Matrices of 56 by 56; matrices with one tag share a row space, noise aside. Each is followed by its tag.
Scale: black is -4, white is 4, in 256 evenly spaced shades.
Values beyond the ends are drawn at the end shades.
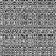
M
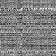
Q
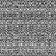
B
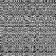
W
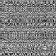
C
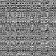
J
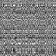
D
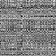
Q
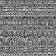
M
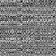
Q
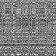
D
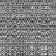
J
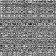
M
